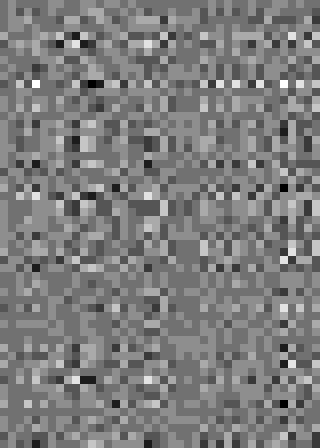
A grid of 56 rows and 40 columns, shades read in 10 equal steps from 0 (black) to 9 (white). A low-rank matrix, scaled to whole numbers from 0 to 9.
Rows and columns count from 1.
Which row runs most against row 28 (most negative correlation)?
22
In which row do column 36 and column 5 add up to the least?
24
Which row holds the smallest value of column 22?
5
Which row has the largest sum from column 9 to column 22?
6
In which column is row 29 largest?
19
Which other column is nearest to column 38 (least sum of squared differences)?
15
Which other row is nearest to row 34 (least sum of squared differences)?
21
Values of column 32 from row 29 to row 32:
3 5 4 4
